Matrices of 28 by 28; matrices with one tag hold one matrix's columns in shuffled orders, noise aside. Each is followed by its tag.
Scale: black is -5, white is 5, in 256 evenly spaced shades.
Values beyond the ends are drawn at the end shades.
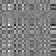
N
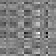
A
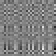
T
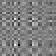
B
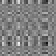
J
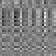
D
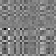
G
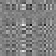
N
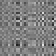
B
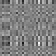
J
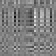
D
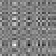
B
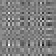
B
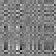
T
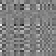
N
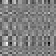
J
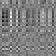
D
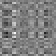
A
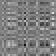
B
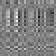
D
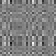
J
